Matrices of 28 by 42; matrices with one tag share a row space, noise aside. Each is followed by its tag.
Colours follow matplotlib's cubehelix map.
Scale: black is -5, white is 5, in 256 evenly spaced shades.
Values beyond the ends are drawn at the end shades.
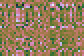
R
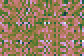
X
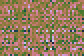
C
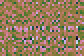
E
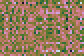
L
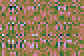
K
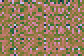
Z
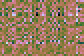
E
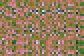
E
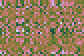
R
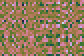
L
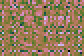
Z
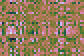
K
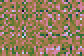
L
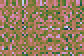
L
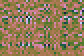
X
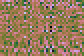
C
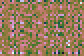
Z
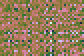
C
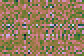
C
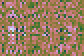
K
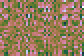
X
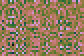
K
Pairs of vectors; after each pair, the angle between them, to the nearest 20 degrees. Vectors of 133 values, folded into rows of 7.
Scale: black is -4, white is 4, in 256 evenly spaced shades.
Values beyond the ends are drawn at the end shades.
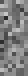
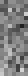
100 degrees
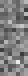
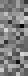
160 degrees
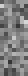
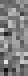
60 degrees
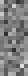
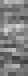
120 degrees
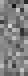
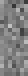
20 degrees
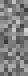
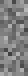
140 degrees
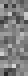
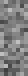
60 degrees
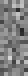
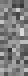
160 degrees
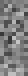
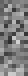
20 degrees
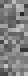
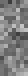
80 degrees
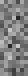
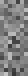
40 degrees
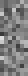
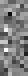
80 degrees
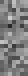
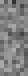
120 degrees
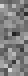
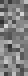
80 degrees
